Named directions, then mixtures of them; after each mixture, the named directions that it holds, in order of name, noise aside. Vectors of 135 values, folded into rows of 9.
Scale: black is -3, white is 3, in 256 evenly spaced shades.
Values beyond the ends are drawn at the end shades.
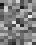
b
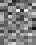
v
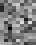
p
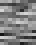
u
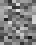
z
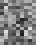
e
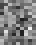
e.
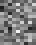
p, v.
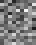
v.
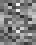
p, v, z.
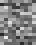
e, u, z.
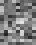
e, u, v.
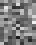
b, e, z.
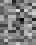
e, p, v.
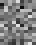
b.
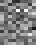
v.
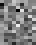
b, p, v.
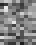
b, e, u.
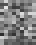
e, u.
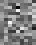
e, v, z.
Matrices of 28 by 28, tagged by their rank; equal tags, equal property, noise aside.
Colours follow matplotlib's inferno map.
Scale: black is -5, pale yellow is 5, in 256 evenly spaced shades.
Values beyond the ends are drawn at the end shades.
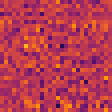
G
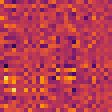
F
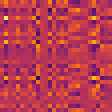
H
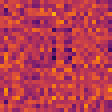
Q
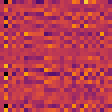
H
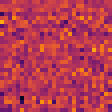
G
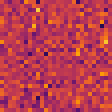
G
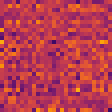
Q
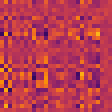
H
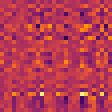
H
